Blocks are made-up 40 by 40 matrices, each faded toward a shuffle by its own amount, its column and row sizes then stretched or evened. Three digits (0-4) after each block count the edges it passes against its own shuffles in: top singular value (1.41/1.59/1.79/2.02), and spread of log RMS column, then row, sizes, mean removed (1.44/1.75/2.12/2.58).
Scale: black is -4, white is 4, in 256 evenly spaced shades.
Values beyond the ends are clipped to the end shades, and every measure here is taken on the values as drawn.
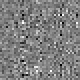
3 2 1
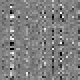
4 4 1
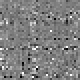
2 2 3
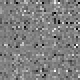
2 2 3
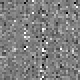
1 3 0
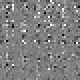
0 3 3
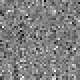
2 1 0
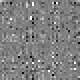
3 2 2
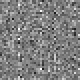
1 3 0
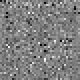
0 1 1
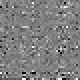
2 2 3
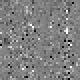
0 2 0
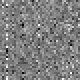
2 3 0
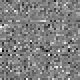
0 0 3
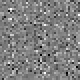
2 3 0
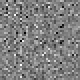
2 3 1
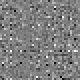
0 3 2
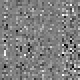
0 4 1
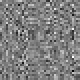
3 4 1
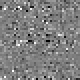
1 0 3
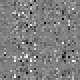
0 3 1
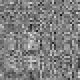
4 3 0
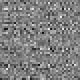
4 1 3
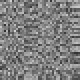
4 2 0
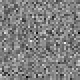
2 0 0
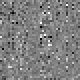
1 3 0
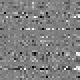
2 2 4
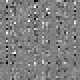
1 4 1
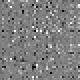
2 2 2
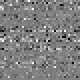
3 0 4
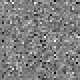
0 1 1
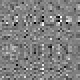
4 3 3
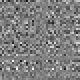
3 3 4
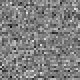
3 0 1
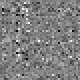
1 2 2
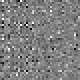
3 2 1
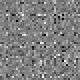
1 2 3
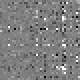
1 3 3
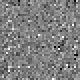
1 2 1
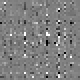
3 3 2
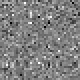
1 1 0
